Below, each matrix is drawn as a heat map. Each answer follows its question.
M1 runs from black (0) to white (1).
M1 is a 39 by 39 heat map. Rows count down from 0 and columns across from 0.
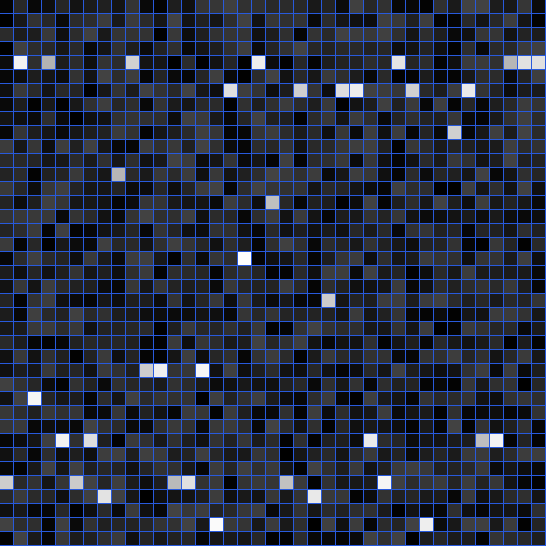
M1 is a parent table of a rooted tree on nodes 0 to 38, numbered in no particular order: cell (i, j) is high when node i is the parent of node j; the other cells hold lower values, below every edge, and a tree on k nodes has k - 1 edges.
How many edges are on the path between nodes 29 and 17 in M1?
5
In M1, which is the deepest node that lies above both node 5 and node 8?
34
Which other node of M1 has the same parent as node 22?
7
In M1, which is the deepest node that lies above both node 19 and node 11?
26
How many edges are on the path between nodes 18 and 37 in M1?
2
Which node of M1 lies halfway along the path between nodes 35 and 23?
6
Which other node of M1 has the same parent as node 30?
15
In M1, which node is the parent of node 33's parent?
31
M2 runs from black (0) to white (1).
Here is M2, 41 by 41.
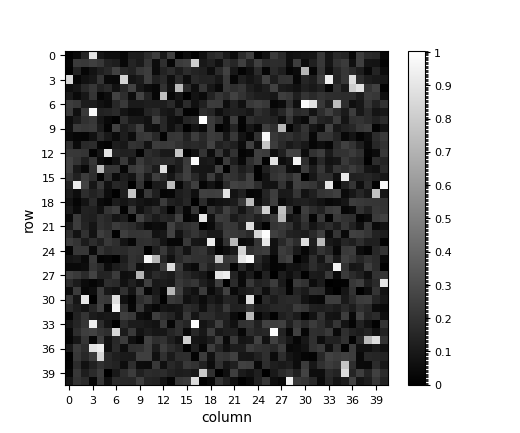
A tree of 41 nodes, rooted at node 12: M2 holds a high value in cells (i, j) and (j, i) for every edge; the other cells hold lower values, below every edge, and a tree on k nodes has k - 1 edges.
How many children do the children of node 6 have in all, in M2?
2
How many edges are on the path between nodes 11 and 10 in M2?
2
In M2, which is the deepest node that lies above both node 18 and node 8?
23
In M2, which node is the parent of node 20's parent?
19
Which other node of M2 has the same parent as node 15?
38
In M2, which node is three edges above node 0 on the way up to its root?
4
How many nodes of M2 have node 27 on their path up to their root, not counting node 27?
8
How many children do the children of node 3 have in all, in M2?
1
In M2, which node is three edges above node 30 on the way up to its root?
26
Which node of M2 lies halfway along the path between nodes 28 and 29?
16
